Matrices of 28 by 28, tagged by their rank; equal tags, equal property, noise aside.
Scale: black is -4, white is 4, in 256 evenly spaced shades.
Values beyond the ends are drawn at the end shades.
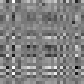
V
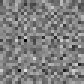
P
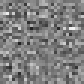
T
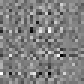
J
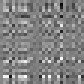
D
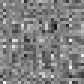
T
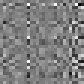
D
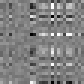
V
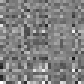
J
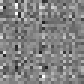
P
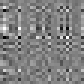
D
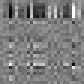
V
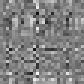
P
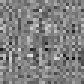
P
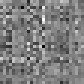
P
